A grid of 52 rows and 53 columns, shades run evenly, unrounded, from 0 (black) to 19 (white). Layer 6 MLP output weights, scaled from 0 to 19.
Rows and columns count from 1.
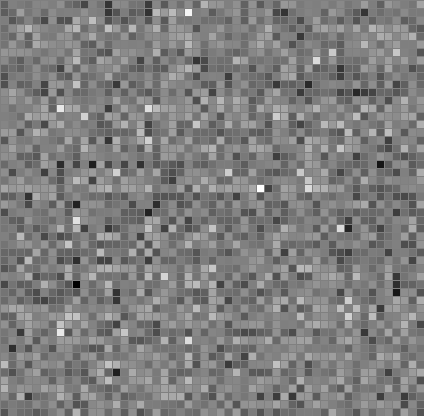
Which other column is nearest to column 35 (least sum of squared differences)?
17
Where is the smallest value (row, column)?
36, 10
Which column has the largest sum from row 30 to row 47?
24
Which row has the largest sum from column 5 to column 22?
14
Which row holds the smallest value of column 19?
27
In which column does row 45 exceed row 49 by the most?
50
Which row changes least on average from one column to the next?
44
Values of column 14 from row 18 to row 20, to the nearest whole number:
4 9 9
